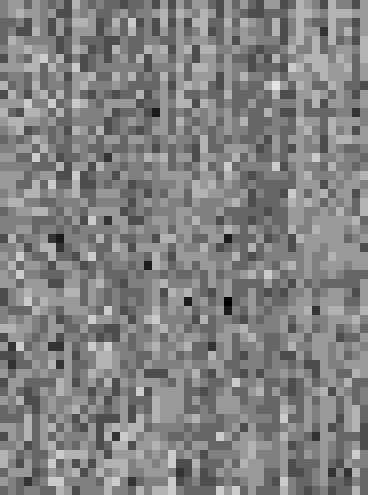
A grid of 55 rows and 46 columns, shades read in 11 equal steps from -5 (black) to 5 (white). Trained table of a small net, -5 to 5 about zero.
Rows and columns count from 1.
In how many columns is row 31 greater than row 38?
15
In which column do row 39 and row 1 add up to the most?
3
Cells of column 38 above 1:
9
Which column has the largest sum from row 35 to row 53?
20
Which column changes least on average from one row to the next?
38
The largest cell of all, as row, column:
10, 35
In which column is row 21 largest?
7
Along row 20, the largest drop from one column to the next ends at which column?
11
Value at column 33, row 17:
-2
